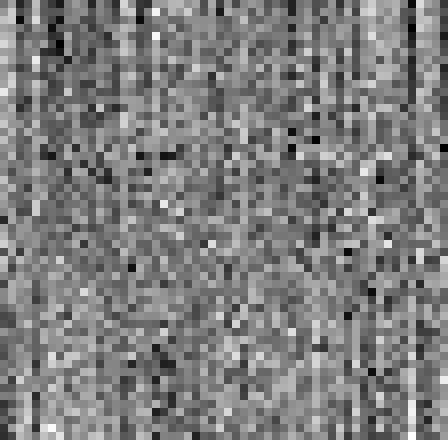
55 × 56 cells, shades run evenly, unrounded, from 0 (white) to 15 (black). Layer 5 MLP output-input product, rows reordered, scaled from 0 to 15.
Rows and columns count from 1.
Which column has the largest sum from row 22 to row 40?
14
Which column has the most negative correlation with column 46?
12
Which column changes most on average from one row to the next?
21
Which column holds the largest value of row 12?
52
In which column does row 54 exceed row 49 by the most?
5
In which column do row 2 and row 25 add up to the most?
28
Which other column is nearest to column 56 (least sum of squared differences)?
3
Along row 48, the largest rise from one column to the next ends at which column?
53
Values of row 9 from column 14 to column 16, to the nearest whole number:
7 11 8
